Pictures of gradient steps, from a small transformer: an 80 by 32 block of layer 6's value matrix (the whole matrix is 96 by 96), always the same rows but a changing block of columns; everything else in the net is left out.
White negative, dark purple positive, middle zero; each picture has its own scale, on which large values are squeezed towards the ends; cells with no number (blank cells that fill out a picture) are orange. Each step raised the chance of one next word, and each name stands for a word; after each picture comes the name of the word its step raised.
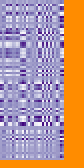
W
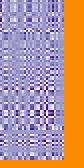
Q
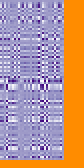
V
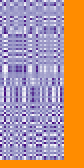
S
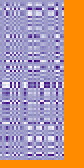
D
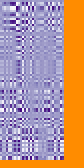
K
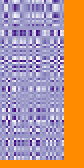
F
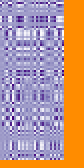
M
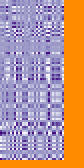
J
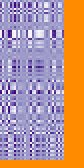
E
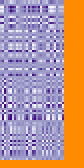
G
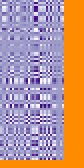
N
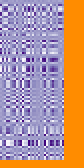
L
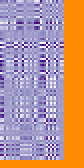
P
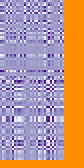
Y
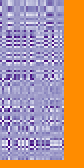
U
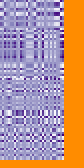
Q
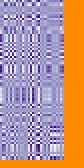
S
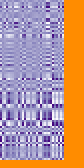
J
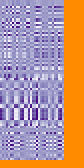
J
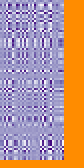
Y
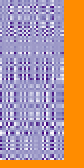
J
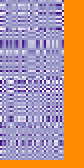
Y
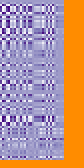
W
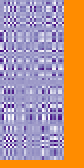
G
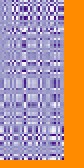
N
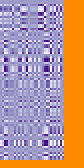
L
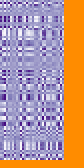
M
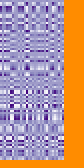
G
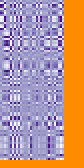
M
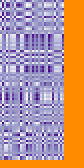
S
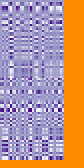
K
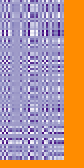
F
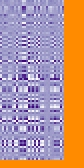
U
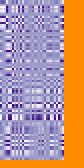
G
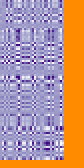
U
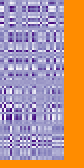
G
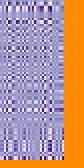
K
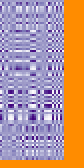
G
